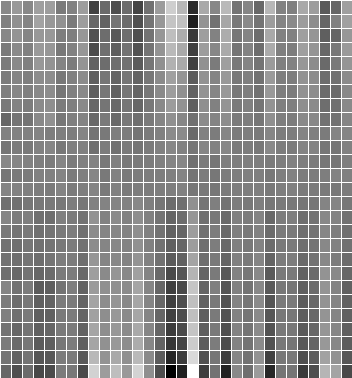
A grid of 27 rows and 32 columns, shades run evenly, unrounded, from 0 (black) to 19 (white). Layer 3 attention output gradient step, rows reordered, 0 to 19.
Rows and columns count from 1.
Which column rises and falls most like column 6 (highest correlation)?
27
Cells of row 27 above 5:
26
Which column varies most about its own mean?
18
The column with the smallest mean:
16
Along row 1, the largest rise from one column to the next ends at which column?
19
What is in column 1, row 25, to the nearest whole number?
9
